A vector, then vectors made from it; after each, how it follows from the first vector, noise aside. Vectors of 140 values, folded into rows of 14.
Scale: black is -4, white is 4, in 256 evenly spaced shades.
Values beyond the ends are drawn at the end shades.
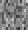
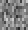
copied.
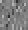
wrapped around, negated, partly zeroed.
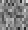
copied.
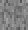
shrunk.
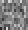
reversed, negated.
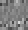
wrapped around, partly zeroed.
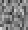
reversed.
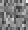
copied.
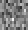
copied.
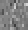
wrapped around, negated, partly zeroed.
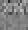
reversed, partly zeroed.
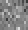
negated, partly zeroed.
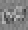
negated, partly zeroed.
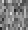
reversed, negated.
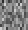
reversed.
